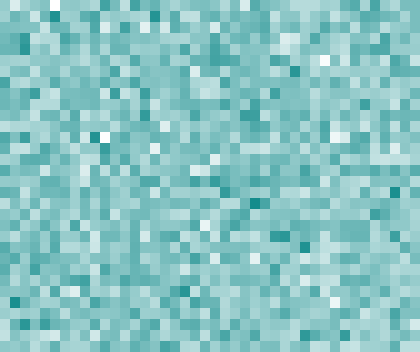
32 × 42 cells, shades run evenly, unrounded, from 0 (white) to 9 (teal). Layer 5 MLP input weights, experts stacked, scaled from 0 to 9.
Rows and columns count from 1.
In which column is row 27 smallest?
8
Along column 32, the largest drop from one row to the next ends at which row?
32
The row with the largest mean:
17
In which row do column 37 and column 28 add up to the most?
22
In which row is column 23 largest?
18
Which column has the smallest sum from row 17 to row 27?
33
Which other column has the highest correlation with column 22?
41
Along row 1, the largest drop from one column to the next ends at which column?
6
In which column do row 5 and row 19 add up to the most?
26
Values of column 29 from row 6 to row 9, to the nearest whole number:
6 4 5 5
